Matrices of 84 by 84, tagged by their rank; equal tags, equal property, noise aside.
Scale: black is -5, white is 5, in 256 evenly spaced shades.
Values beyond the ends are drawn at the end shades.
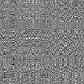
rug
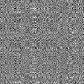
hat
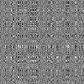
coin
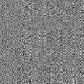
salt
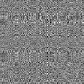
rug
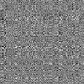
rug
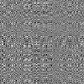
coin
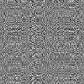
rug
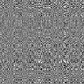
coin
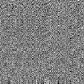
salt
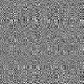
hat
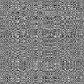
coin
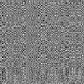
coin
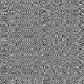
rug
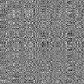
rug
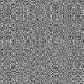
hat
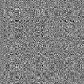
salt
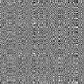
coin
